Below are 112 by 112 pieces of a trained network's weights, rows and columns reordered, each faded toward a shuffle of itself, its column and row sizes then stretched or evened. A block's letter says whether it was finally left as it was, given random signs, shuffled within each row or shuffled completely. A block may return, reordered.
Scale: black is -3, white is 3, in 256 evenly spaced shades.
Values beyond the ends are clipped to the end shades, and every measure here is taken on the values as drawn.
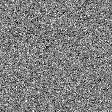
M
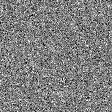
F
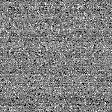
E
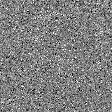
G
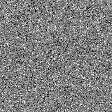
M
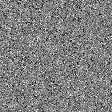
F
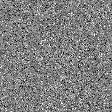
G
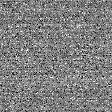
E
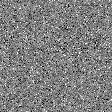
M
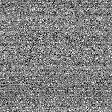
E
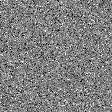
M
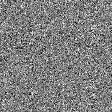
G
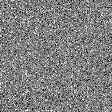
G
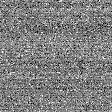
M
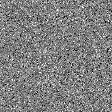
G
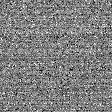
M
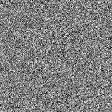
E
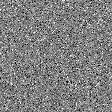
M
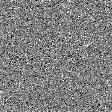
G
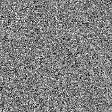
G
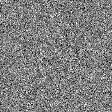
G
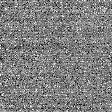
E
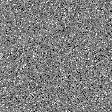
G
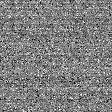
M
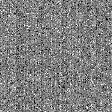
E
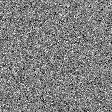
F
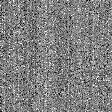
E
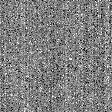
E
